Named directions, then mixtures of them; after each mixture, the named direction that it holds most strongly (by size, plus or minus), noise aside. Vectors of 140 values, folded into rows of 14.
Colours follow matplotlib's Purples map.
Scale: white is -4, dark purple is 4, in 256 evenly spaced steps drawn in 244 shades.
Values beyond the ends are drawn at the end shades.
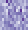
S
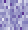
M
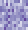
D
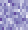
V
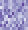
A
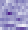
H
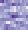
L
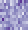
M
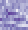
H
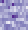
L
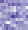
L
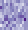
A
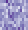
S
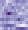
H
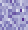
S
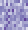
D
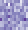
D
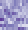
H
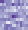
L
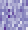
D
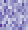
A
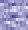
L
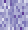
M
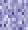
A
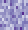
M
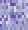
M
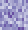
A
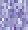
M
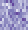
S
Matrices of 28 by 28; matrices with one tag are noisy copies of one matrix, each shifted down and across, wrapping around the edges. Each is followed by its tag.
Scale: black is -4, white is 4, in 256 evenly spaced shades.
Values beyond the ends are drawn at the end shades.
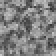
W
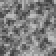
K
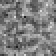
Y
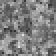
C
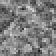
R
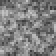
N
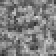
Y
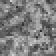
N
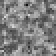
R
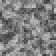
R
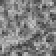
K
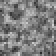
Y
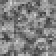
W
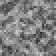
R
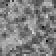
K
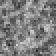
K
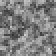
R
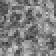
C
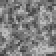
K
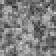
C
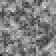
R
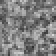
C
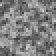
R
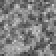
K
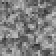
R
